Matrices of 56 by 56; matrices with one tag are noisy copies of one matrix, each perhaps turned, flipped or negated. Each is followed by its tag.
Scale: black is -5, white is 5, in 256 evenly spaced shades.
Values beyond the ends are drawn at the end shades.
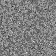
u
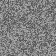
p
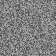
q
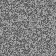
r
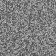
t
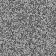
r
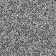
p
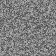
u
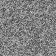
p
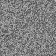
q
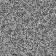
t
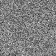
q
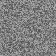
q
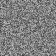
u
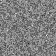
t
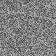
p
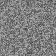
r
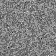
t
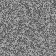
t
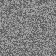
q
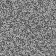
u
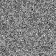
r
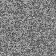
p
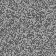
t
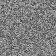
u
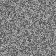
u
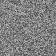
q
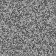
t
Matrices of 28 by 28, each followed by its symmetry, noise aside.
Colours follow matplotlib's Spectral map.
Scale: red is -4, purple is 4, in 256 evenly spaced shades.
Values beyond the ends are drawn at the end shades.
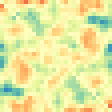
same after a half turn.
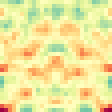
mirrored left to right.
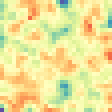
no symmetry.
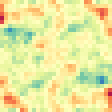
same after a half turn.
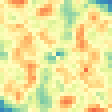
same after a half turn.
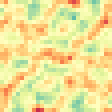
same after a half turn.
